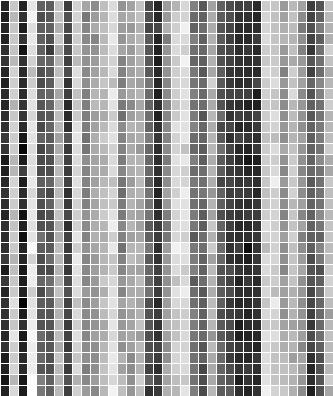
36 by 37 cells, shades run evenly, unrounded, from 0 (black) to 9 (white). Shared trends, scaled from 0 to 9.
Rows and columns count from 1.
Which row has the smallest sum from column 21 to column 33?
10
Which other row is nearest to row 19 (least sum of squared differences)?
12
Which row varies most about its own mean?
36
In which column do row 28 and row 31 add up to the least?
3
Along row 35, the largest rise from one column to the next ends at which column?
4
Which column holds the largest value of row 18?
21
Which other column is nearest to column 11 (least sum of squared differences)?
15
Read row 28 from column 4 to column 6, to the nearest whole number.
8 3 3
